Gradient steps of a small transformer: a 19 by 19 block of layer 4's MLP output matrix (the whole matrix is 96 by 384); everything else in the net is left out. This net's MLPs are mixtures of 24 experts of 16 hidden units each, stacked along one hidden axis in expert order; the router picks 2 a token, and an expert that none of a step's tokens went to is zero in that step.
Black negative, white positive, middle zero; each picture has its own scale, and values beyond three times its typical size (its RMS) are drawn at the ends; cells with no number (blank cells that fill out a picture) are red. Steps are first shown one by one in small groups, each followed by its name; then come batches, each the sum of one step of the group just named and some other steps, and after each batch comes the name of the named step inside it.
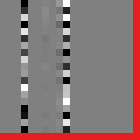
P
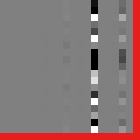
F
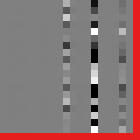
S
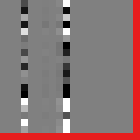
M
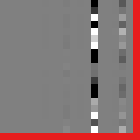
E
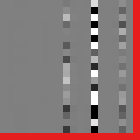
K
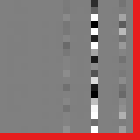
E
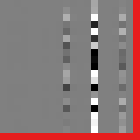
K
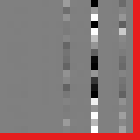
E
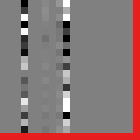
P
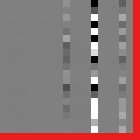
E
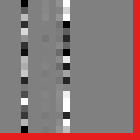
P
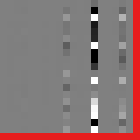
F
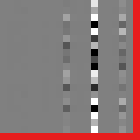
K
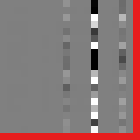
F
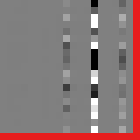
F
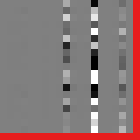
S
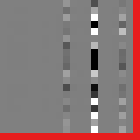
E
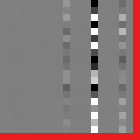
E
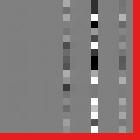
F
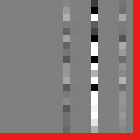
K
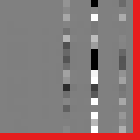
F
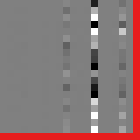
E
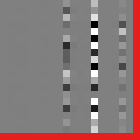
K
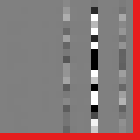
K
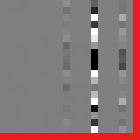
F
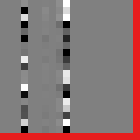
P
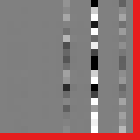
E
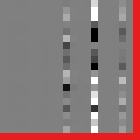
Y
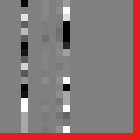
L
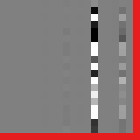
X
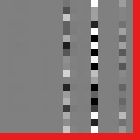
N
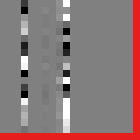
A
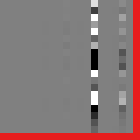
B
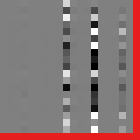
N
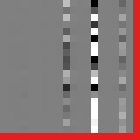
X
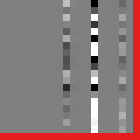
X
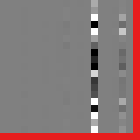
B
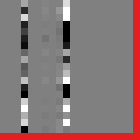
L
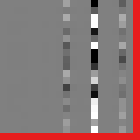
Y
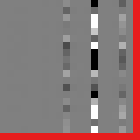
N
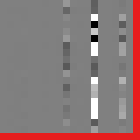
X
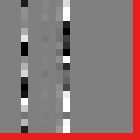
L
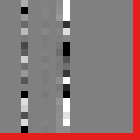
A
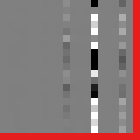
B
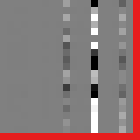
Y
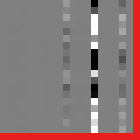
B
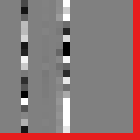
A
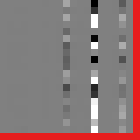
X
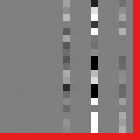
Y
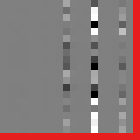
Y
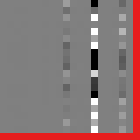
B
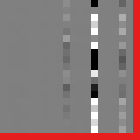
B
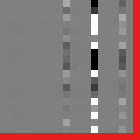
B
